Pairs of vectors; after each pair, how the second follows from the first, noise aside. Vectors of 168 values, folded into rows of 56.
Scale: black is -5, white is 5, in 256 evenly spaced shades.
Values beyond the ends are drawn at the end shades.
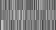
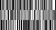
reversed, scaled up.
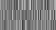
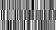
reversed, scaled up.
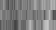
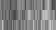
wrapped around.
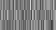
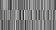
reversed, negated.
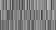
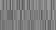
shrunk.
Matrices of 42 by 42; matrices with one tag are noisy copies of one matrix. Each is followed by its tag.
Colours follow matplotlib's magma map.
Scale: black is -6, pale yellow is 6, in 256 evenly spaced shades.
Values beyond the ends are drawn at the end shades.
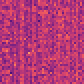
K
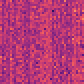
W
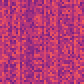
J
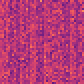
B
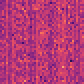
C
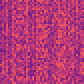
C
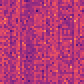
J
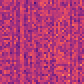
K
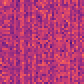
K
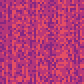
C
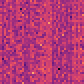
W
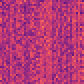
W
